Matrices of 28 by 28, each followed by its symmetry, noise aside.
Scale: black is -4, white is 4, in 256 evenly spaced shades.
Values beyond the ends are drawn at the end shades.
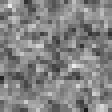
same after a half turn.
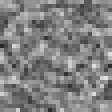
same after a half turn.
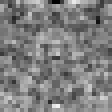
mirrored left to right.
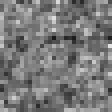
symmetric across the other diagonal.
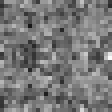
mirrored top to bottom.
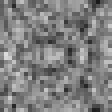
mirrored top to bottom.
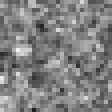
no symmetry.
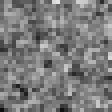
symmetric across the other diagonal.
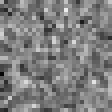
no symmetry.
